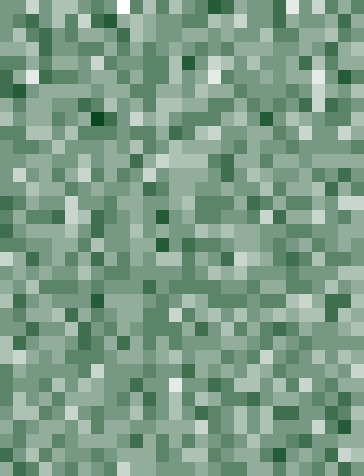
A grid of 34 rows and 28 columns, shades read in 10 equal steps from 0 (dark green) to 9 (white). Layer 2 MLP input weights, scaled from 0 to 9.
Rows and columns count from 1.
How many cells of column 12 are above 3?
19
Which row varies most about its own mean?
1
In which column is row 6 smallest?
27
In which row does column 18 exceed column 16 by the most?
24
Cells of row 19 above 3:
17
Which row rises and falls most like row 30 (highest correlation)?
4
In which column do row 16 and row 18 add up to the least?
13
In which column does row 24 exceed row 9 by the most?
8
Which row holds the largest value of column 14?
28
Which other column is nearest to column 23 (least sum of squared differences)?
10
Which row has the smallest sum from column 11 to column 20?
21
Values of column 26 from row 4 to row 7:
2 3 4 5
